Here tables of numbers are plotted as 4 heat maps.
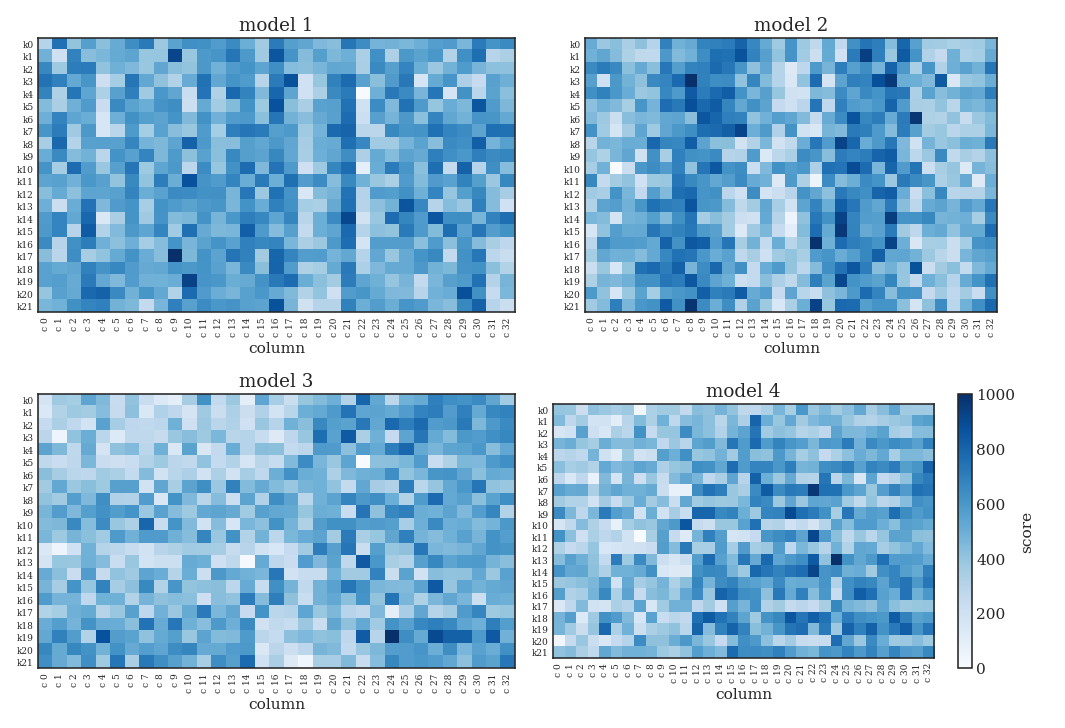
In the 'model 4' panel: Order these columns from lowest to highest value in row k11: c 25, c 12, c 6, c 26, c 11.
c 11, c 6, c 25, c 26, c 12
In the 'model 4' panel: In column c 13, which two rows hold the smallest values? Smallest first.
k10, k6
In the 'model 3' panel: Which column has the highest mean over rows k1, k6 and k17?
c 29
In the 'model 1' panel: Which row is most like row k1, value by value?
k17
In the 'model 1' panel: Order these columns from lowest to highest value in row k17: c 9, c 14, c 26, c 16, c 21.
c 21, c 26, c 14, c 16, c 9
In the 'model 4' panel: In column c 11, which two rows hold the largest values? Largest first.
k10, k12
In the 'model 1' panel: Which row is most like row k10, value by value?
k4
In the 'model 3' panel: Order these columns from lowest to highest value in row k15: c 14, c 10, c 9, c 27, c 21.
c 10, c 14, c 9, c 21, c 27
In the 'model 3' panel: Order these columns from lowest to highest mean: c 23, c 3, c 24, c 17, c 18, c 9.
c 17, c 18, c 9, c 3, c 23, c 24
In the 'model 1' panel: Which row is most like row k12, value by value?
k18
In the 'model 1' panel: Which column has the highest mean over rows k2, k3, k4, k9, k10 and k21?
c 16
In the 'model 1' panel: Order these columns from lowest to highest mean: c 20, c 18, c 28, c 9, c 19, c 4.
c 18, c 4, c 19, c 28, c 20, c 9
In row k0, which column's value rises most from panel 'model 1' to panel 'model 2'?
c 25
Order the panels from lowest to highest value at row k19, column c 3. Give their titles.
model 3, model 4, model 2, model 1
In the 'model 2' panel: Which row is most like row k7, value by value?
k20
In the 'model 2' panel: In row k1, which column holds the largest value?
c 22
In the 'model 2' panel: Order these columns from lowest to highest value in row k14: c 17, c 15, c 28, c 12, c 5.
c 12, c 15, c 17, c 28, c 5
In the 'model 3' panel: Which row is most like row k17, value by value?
k7
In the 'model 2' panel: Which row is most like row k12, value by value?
k9
